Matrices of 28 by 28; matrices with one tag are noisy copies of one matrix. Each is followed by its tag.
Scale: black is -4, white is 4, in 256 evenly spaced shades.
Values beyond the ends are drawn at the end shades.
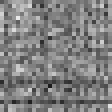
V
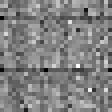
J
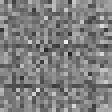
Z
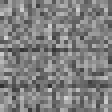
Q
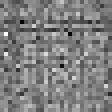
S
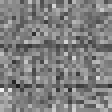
Z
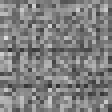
Q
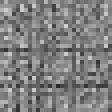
Q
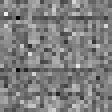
J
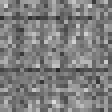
J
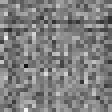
S
